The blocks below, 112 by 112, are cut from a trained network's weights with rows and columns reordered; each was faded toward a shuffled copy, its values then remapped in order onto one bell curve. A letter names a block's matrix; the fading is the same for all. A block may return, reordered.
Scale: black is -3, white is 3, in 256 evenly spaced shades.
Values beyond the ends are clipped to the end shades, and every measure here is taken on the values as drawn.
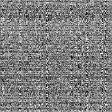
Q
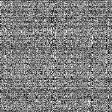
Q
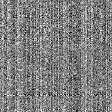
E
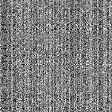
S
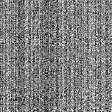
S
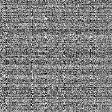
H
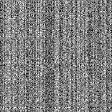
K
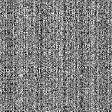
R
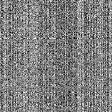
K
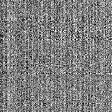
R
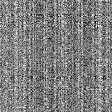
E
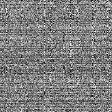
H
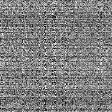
H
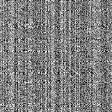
K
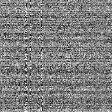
H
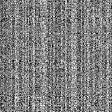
K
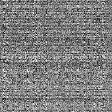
H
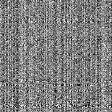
S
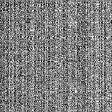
K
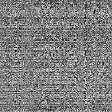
Q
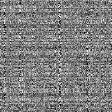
Q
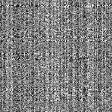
E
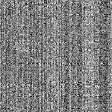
E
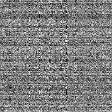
H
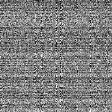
H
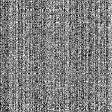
K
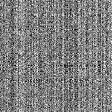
E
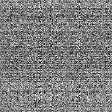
Q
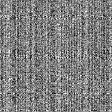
K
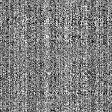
R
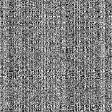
S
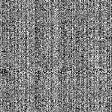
R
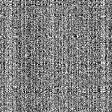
E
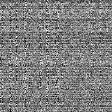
H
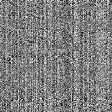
R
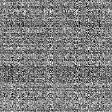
Q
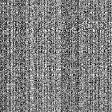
K
